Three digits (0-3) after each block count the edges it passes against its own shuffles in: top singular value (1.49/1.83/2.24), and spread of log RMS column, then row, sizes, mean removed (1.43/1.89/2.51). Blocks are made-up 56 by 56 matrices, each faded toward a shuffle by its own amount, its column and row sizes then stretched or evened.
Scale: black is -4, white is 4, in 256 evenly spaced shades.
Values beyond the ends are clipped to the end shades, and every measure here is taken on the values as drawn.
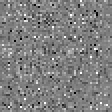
1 2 2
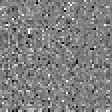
2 2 0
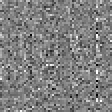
2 2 1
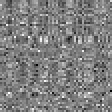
3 1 1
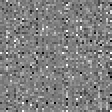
1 3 1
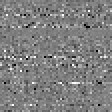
0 0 3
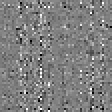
1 3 1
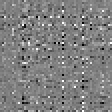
2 3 3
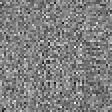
2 1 0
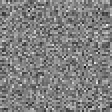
2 0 0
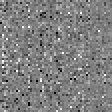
0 2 0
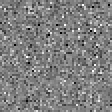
0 1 1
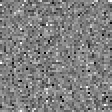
0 1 0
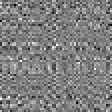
3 2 2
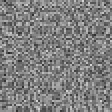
3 0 0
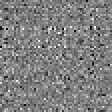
2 1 2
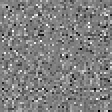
2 1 1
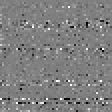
1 1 3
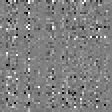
1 3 2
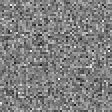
1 0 1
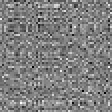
3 0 1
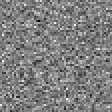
2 0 0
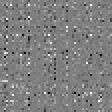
0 3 2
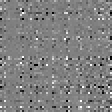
1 3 3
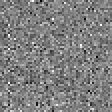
2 1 1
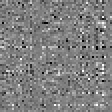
2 2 2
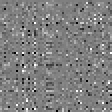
2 2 2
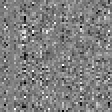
2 3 0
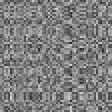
3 3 0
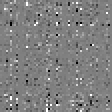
0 3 2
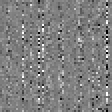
2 3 0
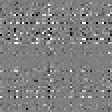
2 2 3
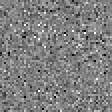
0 1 0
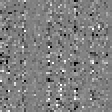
1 3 1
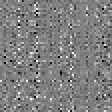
2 3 2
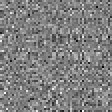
3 1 1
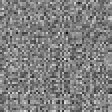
3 0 2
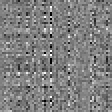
3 3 0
